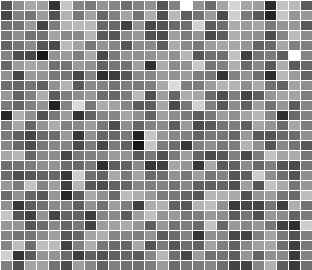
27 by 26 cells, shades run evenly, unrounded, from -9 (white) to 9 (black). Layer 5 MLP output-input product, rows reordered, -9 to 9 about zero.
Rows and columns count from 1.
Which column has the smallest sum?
8
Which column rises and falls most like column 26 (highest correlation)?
11
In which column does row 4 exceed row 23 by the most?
18
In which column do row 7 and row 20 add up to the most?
6
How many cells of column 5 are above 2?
6
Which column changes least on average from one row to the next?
14
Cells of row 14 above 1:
14
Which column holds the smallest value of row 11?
7
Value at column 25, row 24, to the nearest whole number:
3
